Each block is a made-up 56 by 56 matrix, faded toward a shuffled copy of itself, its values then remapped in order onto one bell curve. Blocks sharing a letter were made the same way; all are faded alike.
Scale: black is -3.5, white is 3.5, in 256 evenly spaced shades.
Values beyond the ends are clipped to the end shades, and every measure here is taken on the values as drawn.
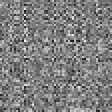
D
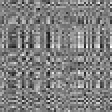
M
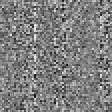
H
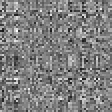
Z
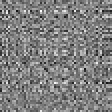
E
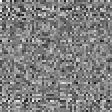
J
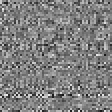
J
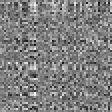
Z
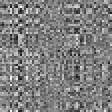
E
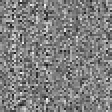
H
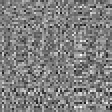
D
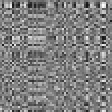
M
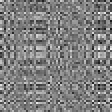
M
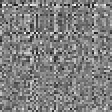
Z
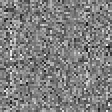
H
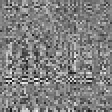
Z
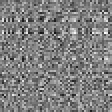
J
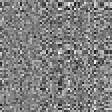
Z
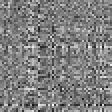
Z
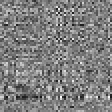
D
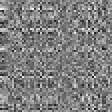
E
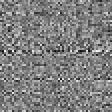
J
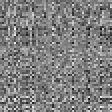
Z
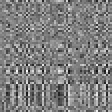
M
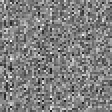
H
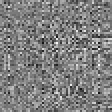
Z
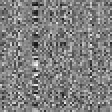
Z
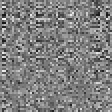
Z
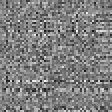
D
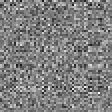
D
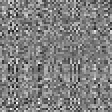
E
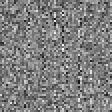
H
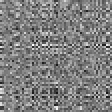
E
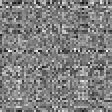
D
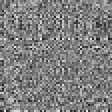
J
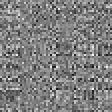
Z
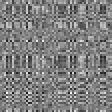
M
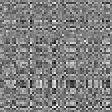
M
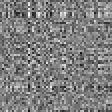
E
